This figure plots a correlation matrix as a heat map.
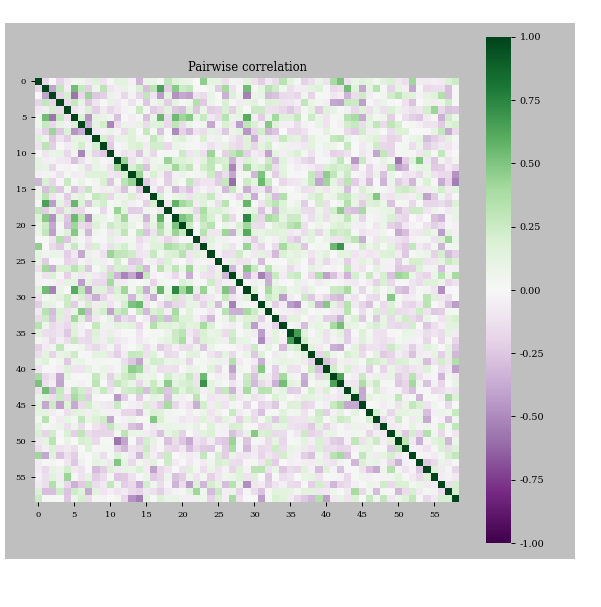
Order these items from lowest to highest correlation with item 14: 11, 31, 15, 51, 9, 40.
15, 51, 11, 9, 40, 31
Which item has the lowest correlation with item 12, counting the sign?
27
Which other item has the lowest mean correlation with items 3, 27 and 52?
14
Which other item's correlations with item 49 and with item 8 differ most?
30
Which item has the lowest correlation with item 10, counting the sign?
6
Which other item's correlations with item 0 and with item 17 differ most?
1
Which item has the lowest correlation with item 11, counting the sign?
50
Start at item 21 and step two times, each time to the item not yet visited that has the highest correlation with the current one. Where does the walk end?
19
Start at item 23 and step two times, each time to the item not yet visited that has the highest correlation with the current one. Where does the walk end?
41
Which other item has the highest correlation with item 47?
16
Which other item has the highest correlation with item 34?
42
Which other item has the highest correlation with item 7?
2
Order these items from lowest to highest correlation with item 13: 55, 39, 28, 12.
39, 55, 28, 12
